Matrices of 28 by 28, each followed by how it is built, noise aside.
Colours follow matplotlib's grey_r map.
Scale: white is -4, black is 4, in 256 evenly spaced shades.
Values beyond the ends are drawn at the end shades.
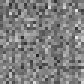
blocks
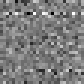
uneven rows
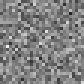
noise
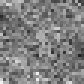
smooth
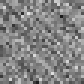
Toeplitz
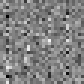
uneven columns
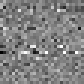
uneven rows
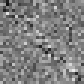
banded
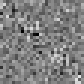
banded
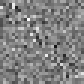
banded
